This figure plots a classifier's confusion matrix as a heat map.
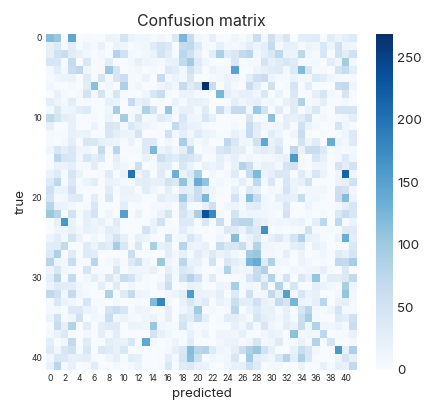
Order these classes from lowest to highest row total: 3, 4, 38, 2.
38, 3, 4, 2
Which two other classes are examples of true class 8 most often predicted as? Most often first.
34, 11
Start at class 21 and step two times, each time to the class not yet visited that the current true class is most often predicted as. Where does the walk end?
3
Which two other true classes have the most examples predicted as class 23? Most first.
7, 2
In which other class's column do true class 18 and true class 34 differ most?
21
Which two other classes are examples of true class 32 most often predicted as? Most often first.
19, 40
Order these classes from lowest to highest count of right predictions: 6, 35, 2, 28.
2, 35, 6, 28
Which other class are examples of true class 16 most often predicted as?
26
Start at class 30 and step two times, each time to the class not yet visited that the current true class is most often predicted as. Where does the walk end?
14
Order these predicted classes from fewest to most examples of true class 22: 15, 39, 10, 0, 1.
15, 39, 1, 0, 10
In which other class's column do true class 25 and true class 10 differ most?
40
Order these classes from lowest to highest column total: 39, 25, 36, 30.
36, 30, 39, 25
